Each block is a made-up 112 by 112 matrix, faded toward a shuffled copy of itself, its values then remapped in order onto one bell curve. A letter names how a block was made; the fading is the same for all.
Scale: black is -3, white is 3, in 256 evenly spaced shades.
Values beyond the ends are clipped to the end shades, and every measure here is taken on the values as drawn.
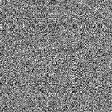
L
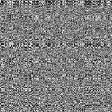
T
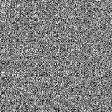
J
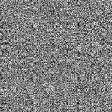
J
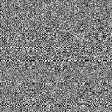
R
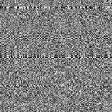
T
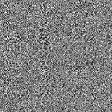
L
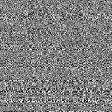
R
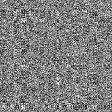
L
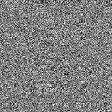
J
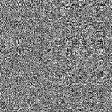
J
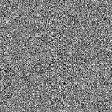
L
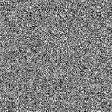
L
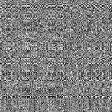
T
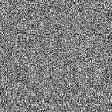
L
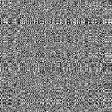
T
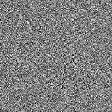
L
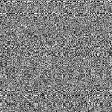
R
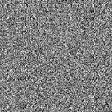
L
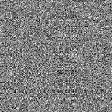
L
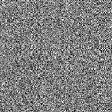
L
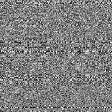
R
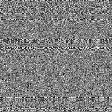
R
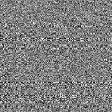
R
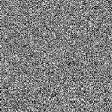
L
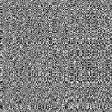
T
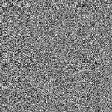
J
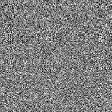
J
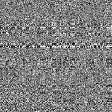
R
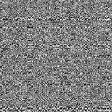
R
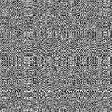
T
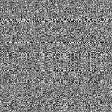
R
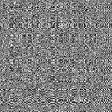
T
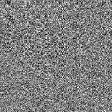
L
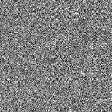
L
